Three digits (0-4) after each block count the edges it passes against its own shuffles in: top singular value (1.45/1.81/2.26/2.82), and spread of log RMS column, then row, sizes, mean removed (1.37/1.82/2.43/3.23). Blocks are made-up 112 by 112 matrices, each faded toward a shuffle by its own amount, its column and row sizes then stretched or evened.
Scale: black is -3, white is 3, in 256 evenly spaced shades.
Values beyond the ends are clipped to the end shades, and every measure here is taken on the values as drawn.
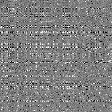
4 2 4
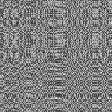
4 1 2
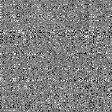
2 2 4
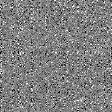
2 3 1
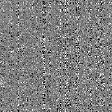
2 4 2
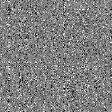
2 3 2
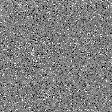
1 1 1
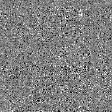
0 3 3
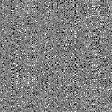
3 3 1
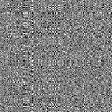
4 3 3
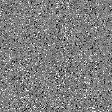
1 2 1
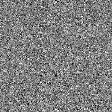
0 1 2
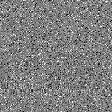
3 0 0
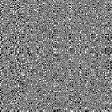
4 3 2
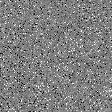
0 1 0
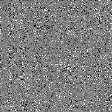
0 3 3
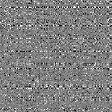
4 2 4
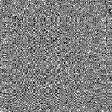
4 2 0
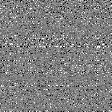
2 1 4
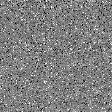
0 1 1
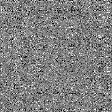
2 2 2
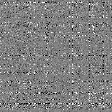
2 3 4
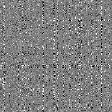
3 4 2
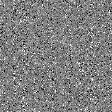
0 3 0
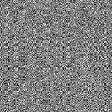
4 3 2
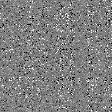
0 3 2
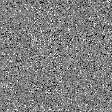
0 2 2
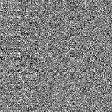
3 2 1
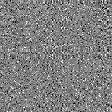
3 1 0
